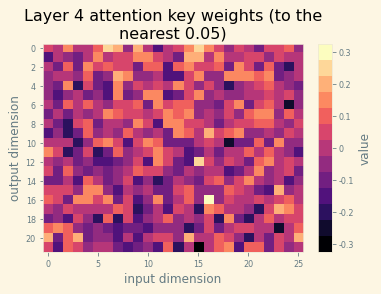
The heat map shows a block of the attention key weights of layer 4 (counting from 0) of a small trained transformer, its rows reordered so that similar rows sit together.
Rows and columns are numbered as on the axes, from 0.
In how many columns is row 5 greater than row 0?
3
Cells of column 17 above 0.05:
6
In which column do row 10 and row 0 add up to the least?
18
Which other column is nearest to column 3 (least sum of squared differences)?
25
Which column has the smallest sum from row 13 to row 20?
9
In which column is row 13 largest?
21
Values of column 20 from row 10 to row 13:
-0.1 0.1 -0.1 0
